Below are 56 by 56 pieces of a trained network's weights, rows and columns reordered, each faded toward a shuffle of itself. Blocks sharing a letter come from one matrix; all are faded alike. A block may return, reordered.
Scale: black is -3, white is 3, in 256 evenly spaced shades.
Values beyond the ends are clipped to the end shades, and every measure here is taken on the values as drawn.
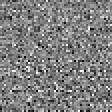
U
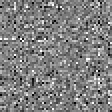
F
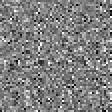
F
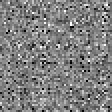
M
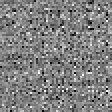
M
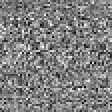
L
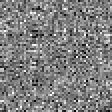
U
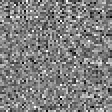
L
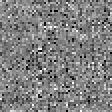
M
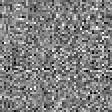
L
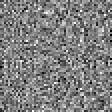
L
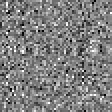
F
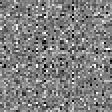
F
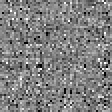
M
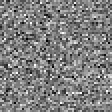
L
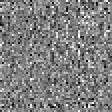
F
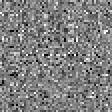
U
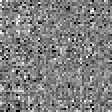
M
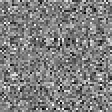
L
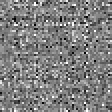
M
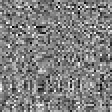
L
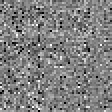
M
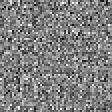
L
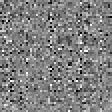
M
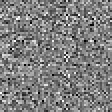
L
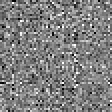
F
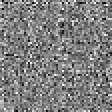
L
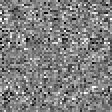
U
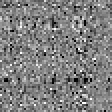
M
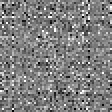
M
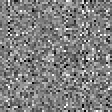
F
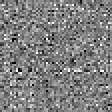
U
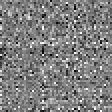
M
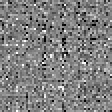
M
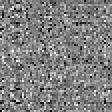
M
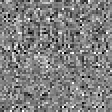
U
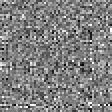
L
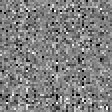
M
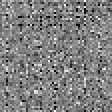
M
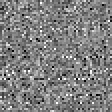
U
